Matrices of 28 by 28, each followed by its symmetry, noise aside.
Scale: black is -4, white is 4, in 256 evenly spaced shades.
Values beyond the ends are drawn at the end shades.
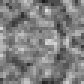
mirrored top to bottom.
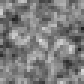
same after a half turn.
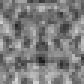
mirrored left to right.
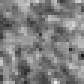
antisymmetric.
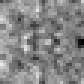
mirrored top to bottom.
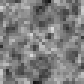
same after a half turn.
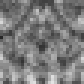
mirrored left to right.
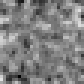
antisymmetric.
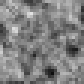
symmetric.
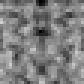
mirrored left to right.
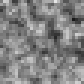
no symmetry.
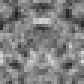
mirrored left to right.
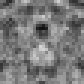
mirrored left to right.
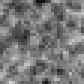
no symmetry.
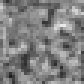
antisymmetric.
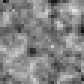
symmetric across the other diagonal.
